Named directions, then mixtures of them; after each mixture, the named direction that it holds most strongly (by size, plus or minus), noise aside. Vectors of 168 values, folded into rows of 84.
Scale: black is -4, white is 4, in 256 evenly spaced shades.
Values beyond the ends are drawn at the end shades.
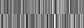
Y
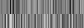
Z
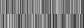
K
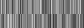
K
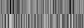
Z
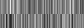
Z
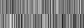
K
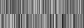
K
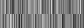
K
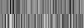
Z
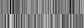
Z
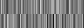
Y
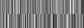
K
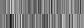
Z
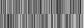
K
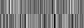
Y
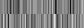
Z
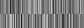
Z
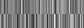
Y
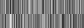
Z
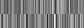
Y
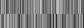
K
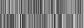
K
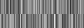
Y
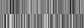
Z
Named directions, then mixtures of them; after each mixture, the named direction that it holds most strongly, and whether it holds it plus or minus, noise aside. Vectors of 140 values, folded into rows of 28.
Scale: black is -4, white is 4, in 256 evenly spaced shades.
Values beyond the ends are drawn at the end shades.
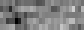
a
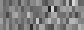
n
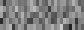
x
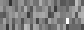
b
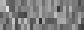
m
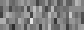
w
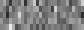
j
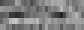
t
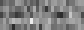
t, plus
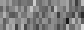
b, minus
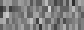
n, minus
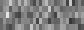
n, minus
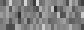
j, minus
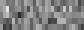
m, plus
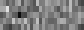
m, plus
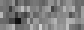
a, plus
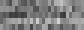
t, plus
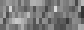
a, minus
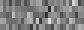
n, plus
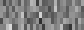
x, plus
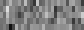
j, minus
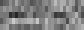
t, plus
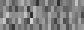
w, plus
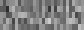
m, minus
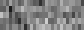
a, plus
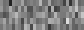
b, plus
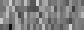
j, minus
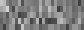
m, plus
